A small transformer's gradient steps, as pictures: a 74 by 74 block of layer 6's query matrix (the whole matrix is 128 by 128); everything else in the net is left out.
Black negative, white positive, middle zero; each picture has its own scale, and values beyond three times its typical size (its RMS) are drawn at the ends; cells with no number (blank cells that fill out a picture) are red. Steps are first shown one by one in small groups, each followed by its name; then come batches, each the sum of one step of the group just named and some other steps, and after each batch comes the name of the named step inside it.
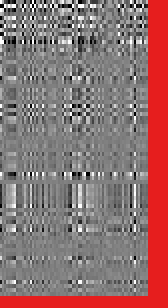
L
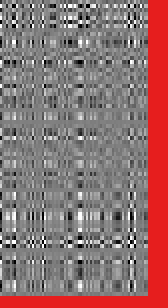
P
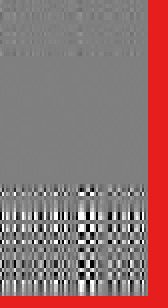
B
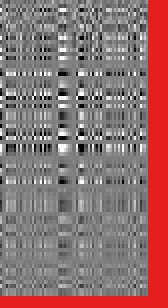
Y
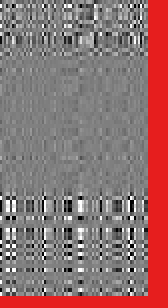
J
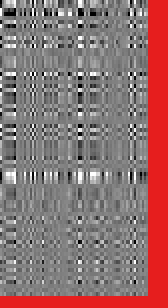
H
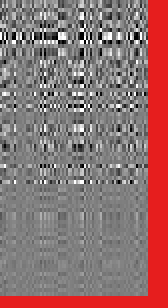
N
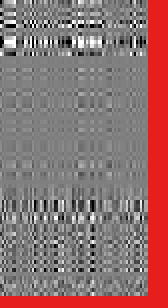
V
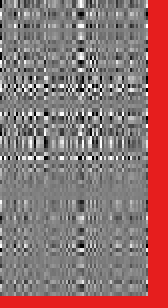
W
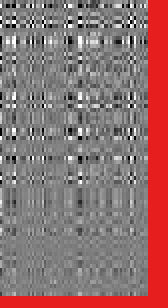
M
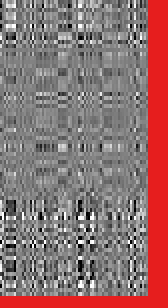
B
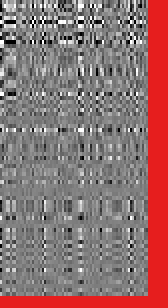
J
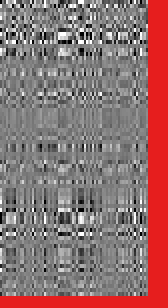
V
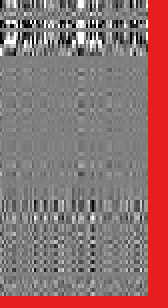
V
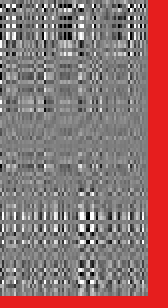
B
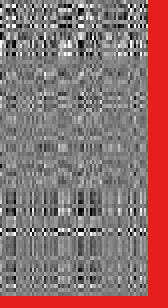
L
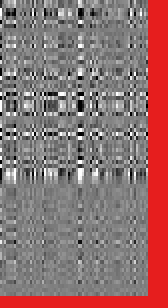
H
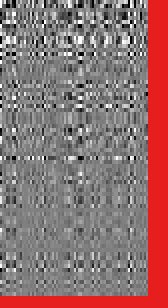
M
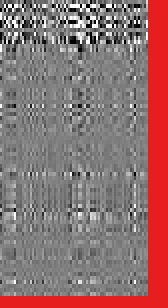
L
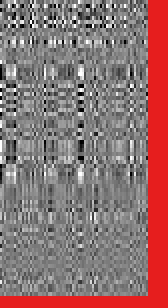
H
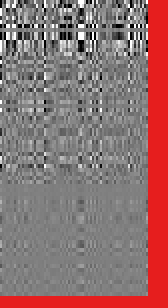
W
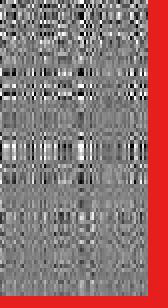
B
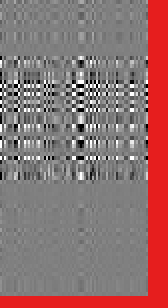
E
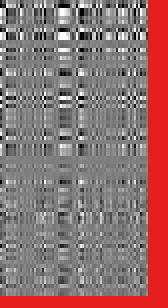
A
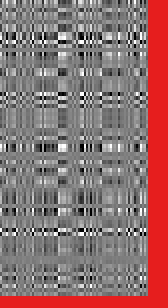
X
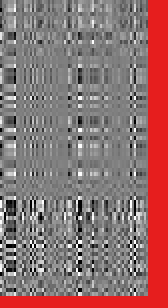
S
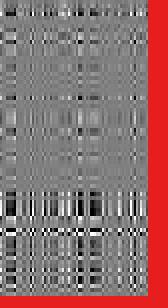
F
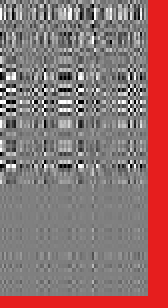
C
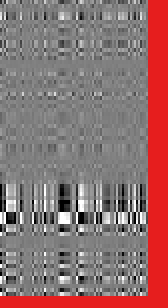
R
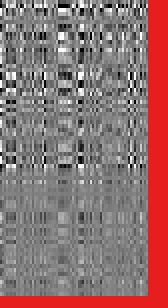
C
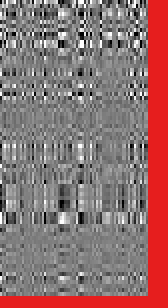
R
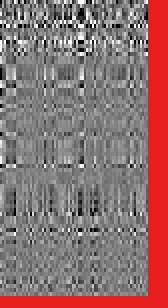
F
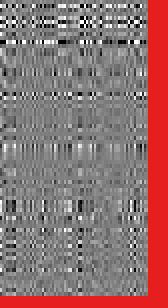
S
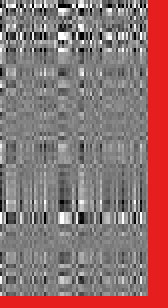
R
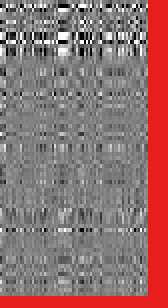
X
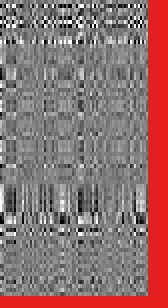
F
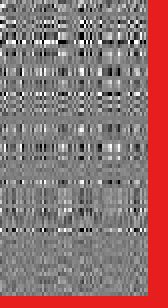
X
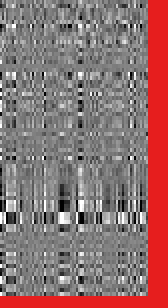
R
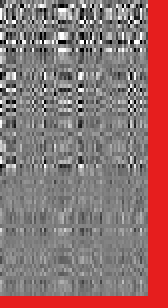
C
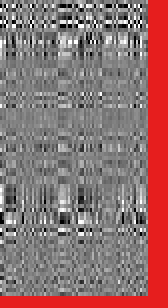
X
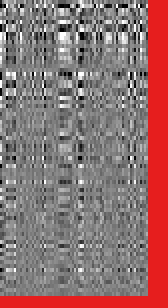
A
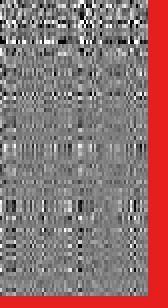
S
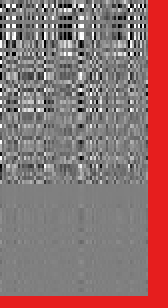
E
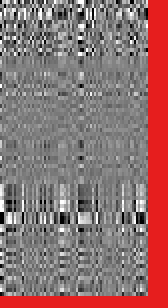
E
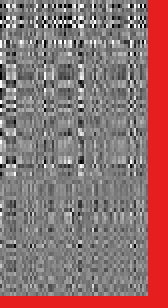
S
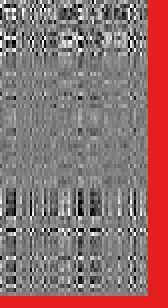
F
